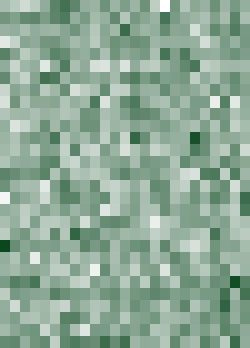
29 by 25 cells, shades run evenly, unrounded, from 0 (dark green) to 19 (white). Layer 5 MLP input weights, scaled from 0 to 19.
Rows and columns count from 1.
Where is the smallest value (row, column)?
21, 1
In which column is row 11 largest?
2
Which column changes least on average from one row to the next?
18
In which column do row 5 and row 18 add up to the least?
17
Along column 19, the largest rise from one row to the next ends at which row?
15
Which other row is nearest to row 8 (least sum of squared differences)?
28
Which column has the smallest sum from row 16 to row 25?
22
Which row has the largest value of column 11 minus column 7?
6
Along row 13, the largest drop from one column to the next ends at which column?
8
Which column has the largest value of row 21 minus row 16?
20
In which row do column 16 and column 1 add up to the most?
19
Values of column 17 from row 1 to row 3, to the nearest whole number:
19 5 7
